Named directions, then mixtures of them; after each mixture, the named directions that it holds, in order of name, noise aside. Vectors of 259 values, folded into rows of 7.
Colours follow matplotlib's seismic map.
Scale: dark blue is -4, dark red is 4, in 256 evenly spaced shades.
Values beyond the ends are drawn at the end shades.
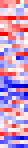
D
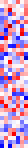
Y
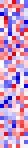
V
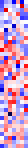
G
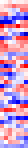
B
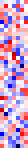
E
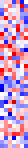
D, G, V.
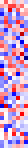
V, Y.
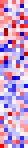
D, G, Y.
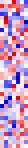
V.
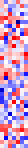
D, G, Y.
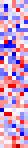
D, E, G.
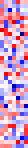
D, V, Y.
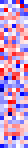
D, G.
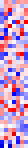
Y.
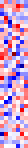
E, V.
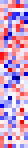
B, V, Y.
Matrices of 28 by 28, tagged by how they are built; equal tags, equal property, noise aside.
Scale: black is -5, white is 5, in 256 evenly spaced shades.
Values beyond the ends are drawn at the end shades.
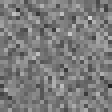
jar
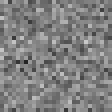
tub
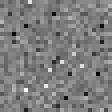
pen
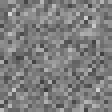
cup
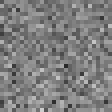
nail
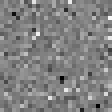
pen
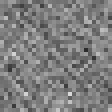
jar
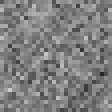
cup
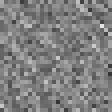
jar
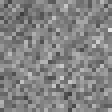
cup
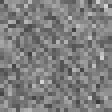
jar
